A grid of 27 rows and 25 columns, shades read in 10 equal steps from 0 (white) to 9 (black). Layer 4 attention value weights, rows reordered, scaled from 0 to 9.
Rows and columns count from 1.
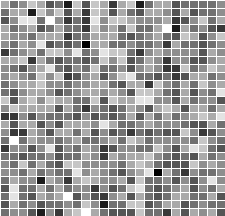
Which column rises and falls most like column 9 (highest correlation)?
12
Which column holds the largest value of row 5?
8
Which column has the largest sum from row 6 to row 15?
10
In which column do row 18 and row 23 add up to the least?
2
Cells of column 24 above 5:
2
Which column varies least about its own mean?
24
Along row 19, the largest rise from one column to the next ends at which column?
7
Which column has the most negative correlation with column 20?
11
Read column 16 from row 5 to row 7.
5 5 7
